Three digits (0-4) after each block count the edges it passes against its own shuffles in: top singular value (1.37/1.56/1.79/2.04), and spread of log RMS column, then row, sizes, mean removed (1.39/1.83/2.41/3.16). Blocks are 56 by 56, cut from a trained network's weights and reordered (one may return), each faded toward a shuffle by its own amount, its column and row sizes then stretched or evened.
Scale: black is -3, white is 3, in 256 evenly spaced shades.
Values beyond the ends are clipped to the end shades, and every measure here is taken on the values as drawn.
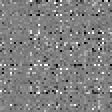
0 2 3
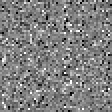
1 2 0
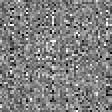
3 3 0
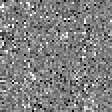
1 1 0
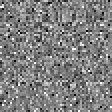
3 0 0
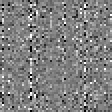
2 4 1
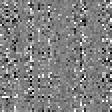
3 4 1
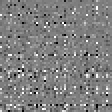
2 3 3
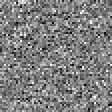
0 0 0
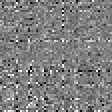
3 2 3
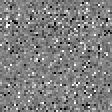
0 1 1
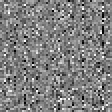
1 3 0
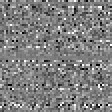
0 1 4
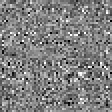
3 0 2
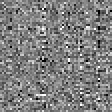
4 2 2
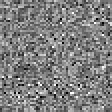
3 0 2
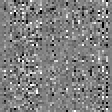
1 4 2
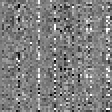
4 4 1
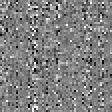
1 4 0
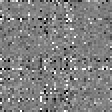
2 3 2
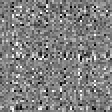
3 3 2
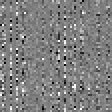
0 4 1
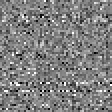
2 0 3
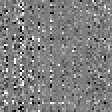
2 4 1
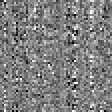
3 3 1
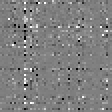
3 3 3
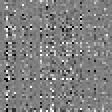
4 4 2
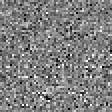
0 0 2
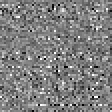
0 1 3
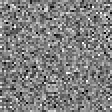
1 0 0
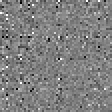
1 2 1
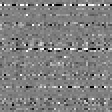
4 0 4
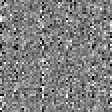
2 3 1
